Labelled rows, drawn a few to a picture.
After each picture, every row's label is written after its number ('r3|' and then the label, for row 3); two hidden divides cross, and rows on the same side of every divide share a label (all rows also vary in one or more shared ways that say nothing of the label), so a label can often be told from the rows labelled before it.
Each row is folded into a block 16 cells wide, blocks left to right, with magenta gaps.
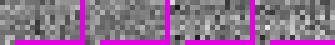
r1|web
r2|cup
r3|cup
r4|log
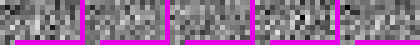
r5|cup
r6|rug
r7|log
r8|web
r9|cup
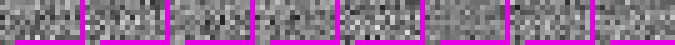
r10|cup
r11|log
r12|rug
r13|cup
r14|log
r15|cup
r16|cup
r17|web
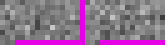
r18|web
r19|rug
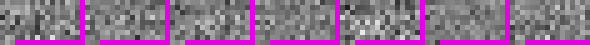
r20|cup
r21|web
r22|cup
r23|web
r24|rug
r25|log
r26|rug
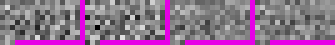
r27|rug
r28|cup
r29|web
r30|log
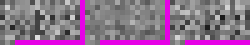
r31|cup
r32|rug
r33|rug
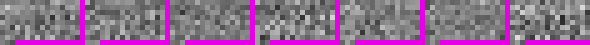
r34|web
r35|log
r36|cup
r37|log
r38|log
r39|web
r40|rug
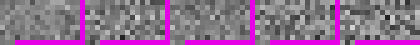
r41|web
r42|web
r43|log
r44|cup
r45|web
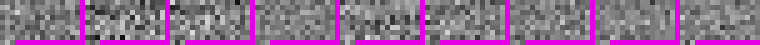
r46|cup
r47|log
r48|rug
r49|rug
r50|web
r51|web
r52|log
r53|cup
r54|rug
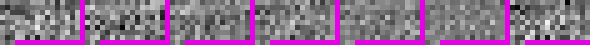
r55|log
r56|rug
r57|web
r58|rug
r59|cup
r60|cup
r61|cup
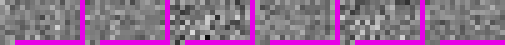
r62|rug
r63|web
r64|web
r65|log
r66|rug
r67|web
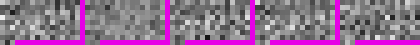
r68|rug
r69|web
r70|log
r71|cup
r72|cup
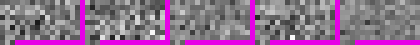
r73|log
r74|log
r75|cup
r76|cup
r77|web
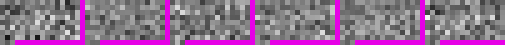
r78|log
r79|cup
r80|log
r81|web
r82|log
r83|rug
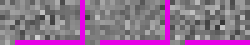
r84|cup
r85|cup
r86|rug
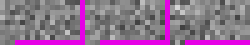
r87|web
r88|web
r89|log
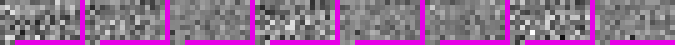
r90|web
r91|cup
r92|web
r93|cup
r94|rug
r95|web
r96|web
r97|web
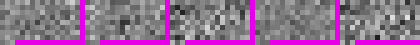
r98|cup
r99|web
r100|cup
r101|web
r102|web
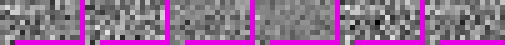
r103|log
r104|web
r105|rug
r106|web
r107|log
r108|log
